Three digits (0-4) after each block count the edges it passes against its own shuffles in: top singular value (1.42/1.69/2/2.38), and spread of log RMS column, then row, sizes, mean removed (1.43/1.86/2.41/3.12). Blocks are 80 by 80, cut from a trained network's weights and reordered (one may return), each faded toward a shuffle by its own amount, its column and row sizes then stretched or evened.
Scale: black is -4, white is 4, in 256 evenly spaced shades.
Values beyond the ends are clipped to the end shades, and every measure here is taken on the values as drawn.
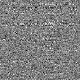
3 1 2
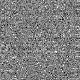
2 1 0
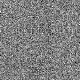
1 1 0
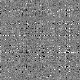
2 2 3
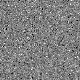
1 0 0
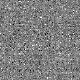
0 2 1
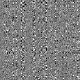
3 3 1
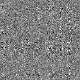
0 3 2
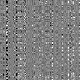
4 4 2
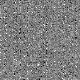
0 3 0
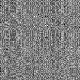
4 1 0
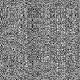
3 1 0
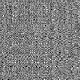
3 0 2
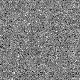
1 0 0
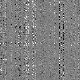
3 4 1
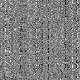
3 3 0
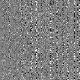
3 4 0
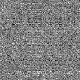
3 0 2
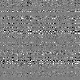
3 2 4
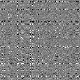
4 3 3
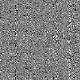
2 3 1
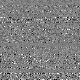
0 0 4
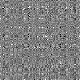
3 2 3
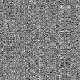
3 1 0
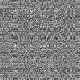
4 0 1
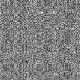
3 0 0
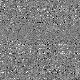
1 0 3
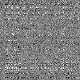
3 2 3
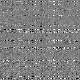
3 1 4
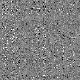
0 3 1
